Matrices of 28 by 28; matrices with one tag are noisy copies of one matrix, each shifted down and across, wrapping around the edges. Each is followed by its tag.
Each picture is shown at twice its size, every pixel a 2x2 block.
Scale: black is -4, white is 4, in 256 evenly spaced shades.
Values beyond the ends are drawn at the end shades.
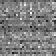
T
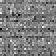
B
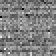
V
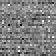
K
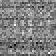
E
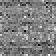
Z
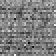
K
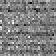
V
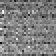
Z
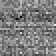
E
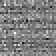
B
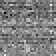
T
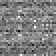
Z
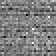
K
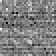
T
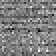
V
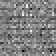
V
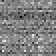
E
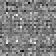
B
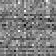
T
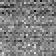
T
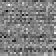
B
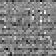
V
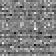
B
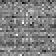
V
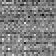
K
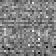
T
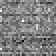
E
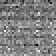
Z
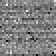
V
